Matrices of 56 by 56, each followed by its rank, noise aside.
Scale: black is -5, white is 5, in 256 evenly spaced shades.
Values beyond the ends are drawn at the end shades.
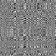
four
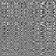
three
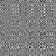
three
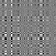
one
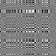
one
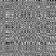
three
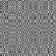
two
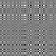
one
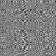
four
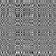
two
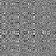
three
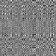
three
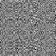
six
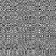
four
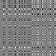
one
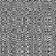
four
